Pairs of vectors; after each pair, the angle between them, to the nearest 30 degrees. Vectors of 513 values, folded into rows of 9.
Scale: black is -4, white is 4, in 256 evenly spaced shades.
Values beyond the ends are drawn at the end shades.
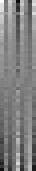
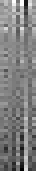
60 degrees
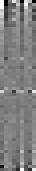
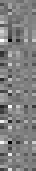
90 degrees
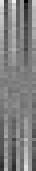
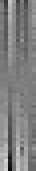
60 degrees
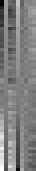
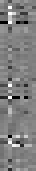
90 degrees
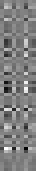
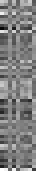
90 degrees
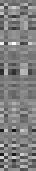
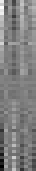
60 degrees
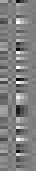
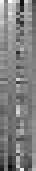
120 degrees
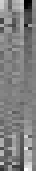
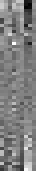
30 degrees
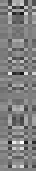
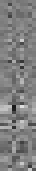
90 degrees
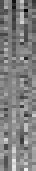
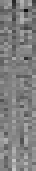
30 degrees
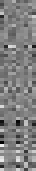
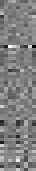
30 degrees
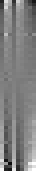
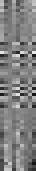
120 degrees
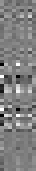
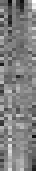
60 degrees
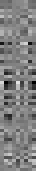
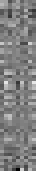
150 degrees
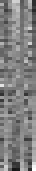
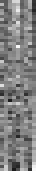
30 degrees
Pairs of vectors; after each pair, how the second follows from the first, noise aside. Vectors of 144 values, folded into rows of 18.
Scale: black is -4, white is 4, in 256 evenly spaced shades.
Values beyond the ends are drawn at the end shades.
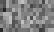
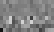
partly zeroed.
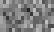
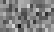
wrapped around, negated.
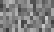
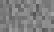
wrapped around, negated, shrunk.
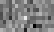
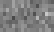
wrapped around, negated, shrunk.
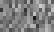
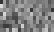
wrapped around, negated.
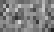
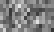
wrapped around, negated.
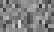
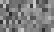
wrapped around.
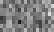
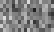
reversed.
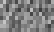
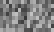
wrapped around, negated.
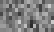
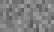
shrunk.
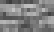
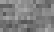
wrapped around, negated, shrunk.
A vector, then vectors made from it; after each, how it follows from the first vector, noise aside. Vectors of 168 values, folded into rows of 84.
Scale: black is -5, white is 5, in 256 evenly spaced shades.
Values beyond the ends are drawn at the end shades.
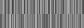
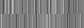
negated, partly zeroed.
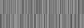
reversed, shrunk.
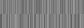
reversed, shrunk.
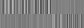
negated, partly zeroed.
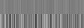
negated, partly zeroed.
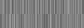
shrunk.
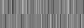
partly zeroed.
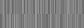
shrunk.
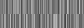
wrapped around, negated.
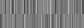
partly zeroed.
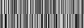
wrapped around, scaled up.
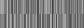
wrapped around, negated.
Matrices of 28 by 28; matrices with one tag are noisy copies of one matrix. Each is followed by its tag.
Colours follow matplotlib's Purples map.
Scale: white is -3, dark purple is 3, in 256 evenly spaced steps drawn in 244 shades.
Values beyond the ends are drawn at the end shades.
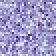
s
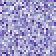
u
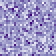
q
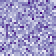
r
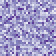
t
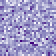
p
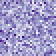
t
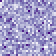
t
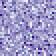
r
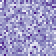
t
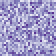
p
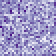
q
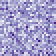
p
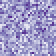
s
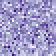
s
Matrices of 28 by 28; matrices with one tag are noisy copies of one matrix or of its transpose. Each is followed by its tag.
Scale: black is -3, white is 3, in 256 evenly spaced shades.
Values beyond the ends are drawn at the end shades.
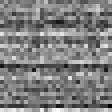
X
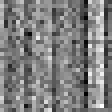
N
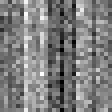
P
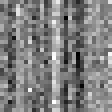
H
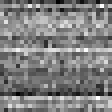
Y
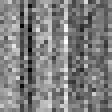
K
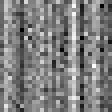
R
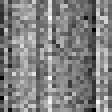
Y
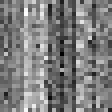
P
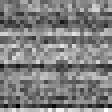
X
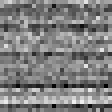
N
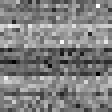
P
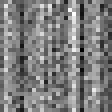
R
